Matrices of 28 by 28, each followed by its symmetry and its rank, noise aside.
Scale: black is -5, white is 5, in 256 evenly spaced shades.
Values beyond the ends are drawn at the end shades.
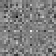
symmetric, rank four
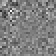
symmetric, rank three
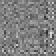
no symmetry, rank four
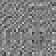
symmetric, rank three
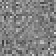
symmetric, rank five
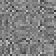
no symmetry, rank four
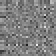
antisymmetric, rank four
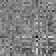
symmetric, rank three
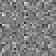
no symmetry, rank four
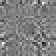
symmetric, rank three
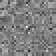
symmetric, rank five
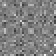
symmetric, rank three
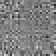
antisymmetric, rank four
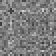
symmetric, rank four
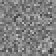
symmetric, rank five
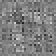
symmetric, rank three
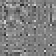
antisymmetric, rank four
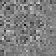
symmetric, rank four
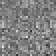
no symmetry, rank four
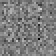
symmetric, rank four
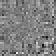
antisymmetric, rank four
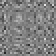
no symmetry, rank three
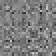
symmetric, rank three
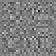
no symmetry, rank four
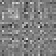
symmetric, rank three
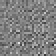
antisymmetric, rank four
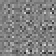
no symmetry, rank three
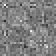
symmetric, rank five
